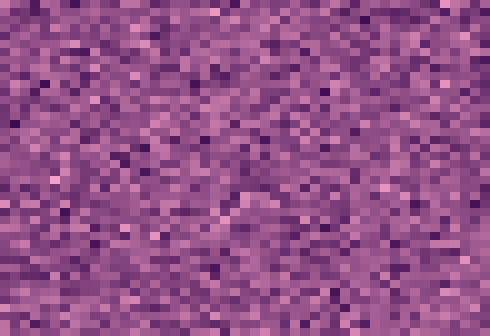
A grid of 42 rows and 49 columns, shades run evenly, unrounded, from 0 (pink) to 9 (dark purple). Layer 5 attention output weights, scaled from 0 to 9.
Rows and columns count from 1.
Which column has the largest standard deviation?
22
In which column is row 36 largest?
45
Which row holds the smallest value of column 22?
2
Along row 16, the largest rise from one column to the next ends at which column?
24
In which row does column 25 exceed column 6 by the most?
23
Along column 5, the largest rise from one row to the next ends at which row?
11
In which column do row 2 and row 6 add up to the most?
49
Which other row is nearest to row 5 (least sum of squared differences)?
33
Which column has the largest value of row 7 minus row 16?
31
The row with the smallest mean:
42
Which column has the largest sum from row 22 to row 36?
10
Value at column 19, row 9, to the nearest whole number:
3
